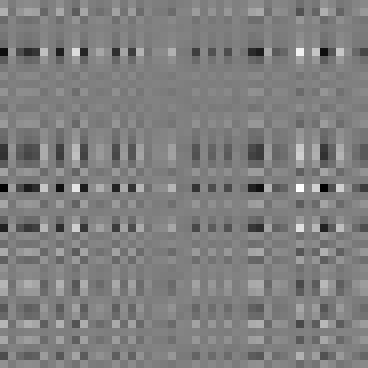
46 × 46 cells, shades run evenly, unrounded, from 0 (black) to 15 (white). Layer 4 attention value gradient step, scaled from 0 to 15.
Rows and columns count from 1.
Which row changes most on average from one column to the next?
24
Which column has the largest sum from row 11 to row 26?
38
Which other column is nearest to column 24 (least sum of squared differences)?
7
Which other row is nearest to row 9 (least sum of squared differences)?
11
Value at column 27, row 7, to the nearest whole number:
5
